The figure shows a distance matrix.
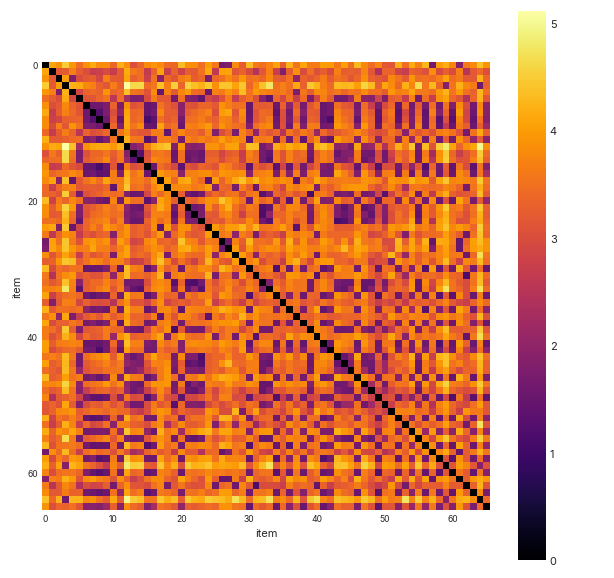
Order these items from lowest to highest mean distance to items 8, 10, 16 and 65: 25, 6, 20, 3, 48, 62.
6, 20, 62, 25, 48, 3
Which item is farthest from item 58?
12
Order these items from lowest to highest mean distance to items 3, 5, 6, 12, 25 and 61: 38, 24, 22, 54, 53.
22, 53, 38, 54, 24
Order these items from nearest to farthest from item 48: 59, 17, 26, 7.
7, 26, 17, 59
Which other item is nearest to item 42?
8
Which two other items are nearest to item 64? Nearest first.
3, 59
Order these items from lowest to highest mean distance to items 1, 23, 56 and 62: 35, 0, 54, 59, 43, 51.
35, 43, 54, 51, 59, 0
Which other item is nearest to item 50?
19
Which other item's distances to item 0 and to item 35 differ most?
1
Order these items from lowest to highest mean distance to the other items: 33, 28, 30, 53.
30, 33, 53, 28
